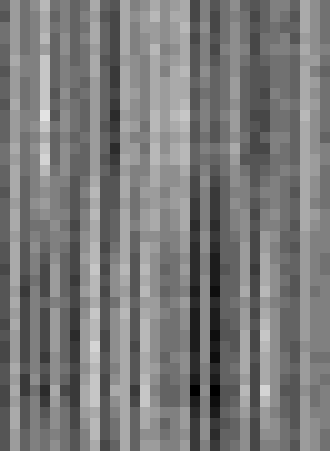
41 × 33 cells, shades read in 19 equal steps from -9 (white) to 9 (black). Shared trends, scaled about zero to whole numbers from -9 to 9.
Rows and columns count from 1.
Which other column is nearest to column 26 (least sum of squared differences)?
11
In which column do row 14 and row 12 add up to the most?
12
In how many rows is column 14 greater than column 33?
21
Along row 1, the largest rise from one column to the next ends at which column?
20
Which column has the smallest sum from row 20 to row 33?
10
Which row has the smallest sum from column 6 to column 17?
29
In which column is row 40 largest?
22
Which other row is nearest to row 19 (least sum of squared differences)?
17
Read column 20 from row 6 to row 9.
3 3 2 3
